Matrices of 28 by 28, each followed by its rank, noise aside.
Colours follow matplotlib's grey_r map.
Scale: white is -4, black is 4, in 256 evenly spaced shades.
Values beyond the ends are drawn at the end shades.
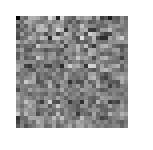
four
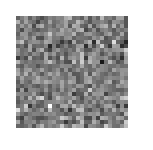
six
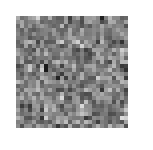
five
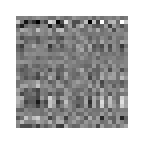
two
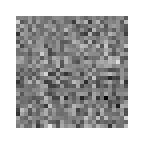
six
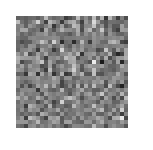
five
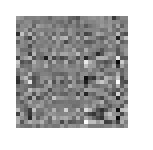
two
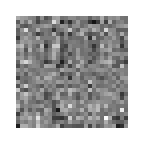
five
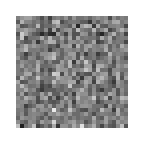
six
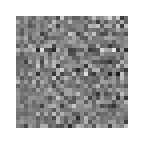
five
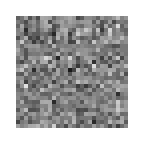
four
